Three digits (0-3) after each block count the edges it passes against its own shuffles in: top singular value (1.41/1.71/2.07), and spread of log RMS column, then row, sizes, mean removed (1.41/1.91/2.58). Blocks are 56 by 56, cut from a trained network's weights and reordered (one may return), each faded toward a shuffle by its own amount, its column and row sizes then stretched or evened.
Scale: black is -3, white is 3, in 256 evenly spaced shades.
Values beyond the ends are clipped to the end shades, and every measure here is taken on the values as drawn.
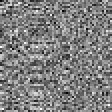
3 0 1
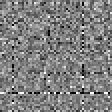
3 1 2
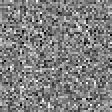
0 1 1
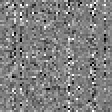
1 3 1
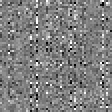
1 3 0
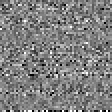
0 0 3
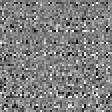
1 2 3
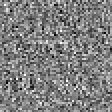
1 0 1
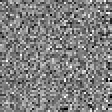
2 1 0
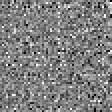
1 1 2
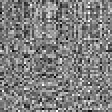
3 2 0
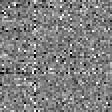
1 1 2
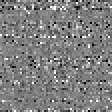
0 0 3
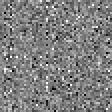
0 2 0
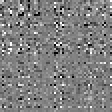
1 3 3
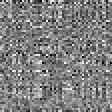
3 0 3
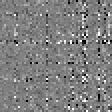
1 3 2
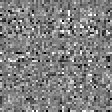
1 2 3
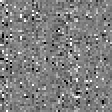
0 3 0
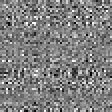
3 1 3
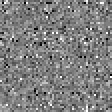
0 1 2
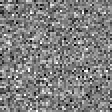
1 0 0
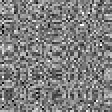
3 0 0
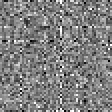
2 1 1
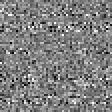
1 1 3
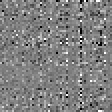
1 3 2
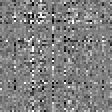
0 3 3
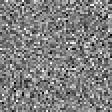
2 0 0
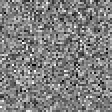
1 0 1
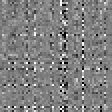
3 3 2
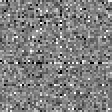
1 1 2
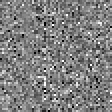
0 2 0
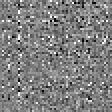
1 2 1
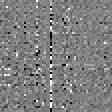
2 2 1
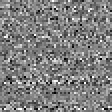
1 0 3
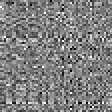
3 0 2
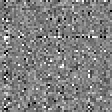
1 2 1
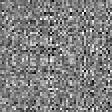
3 2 1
